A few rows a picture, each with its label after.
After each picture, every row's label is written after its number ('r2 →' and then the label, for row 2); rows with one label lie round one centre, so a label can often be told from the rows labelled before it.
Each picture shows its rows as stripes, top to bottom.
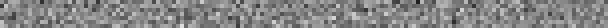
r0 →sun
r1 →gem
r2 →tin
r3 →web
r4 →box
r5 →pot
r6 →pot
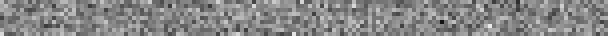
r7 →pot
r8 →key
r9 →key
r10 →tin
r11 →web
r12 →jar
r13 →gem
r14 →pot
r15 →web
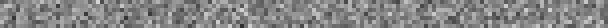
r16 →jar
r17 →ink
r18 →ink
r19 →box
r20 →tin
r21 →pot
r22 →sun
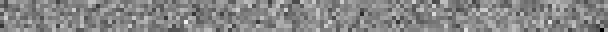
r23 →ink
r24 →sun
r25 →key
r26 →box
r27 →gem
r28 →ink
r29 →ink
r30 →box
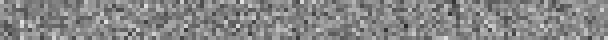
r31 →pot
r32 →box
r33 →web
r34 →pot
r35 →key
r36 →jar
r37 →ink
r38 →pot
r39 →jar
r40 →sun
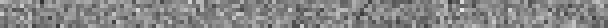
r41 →pot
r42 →jar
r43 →gem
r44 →key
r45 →ink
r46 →ink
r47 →ink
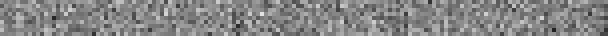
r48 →pot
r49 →box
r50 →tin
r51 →sun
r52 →ink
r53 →sun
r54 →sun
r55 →tin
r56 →gem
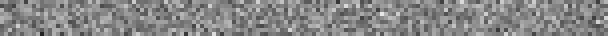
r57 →web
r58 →box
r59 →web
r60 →jar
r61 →key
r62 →sun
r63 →box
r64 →jar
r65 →box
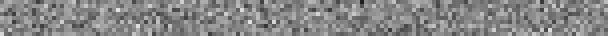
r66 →key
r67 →key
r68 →pot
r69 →box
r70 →key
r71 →sun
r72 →box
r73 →ink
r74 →pot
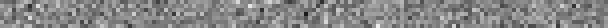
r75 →key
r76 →sun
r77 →tin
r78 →gem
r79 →ink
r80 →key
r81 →pot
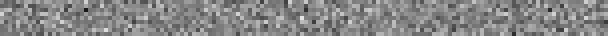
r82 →tin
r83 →web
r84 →gem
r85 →key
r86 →pot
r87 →tin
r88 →box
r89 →web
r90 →tin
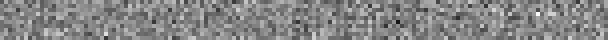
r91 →box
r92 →sun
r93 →ink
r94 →jar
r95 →pot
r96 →ink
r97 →gem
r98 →jar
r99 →jar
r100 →pot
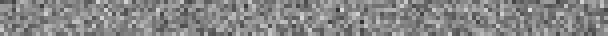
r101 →jar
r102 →web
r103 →box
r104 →tin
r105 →pot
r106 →gem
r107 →sun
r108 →key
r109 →key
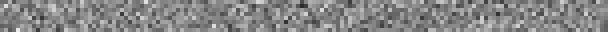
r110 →sun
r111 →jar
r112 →pot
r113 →pot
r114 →ink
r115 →web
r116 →ink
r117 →box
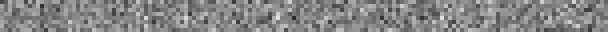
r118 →ink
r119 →sun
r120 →ink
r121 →ink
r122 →ink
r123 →pot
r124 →sun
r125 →box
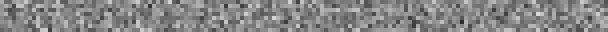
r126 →pot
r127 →tin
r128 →web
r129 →jar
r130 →sun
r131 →sun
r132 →web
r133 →key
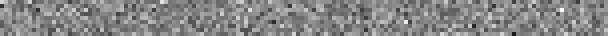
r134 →web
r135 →box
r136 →tin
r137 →key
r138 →key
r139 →jar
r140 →ink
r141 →key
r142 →web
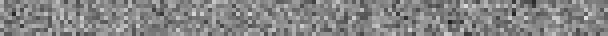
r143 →tin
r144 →box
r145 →pot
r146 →tin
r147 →gem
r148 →sun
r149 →pot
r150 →tin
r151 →key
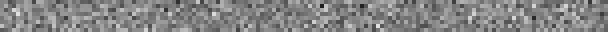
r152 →box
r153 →key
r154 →gem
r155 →box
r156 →ink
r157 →jar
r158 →tin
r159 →gem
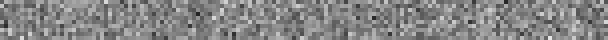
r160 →jar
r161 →sun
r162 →ink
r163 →ink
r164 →ink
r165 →sun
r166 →ink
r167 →key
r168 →ink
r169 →ink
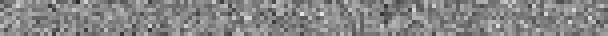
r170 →box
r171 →pot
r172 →ink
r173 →pot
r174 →gem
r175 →gem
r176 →key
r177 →gem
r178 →key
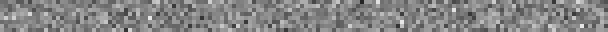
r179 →tin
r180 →box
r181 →sun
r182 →key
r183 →key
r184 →web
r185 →ink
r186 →sun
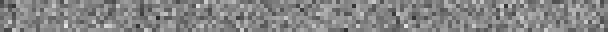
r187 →box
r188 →jar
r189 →jar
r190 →jar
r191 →ink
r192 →box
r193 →jar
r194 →pot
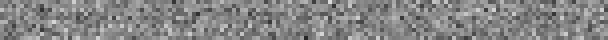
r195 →tin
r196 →ink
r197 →pot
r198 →box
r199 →gem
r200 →box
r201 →sun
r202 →sun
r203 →pot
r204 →jar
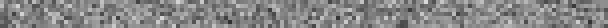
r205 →web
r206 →key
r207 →ink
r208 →jar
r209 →web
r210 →box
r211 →box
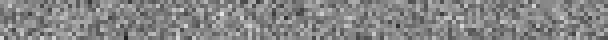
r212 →key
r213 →sun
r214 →jar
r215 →jar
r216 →web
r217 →ink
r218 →tin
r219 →tin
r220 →sun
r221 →tin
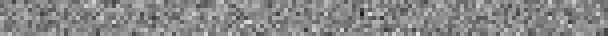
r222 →ink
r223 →ink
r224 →gem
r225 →gem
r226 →pot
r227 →sun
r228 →pot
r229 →gem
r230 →tin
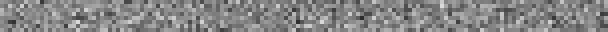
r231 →sun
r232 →ink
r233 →pot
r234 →tin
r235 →web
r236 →jar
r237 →tin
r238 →web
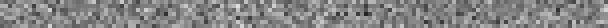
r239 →sun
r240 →key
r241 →key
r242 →key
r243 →pot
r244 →jar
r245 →web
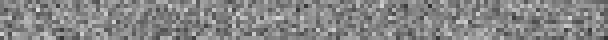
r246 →tin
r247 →gem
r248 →ink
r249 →jar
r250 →pot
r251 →web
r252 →pot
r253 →box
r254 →key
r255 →box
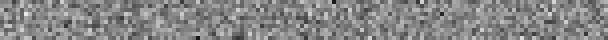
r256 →sun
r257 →box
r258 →key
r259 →key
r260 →key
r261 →web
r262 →tin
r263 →sun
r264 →tin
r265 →gem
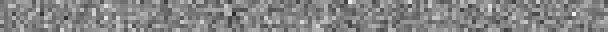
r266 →jar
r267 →gem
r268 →sun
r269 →ink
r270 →gem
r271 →pot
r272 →box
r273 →sun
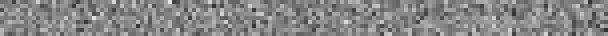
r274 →box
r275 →sun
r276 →jar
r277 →tin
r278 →web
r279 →box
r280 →web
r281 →tin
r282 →web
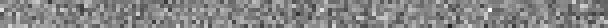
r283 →ink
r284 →tin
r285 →tin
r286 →box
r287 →jar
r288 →sun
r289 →tin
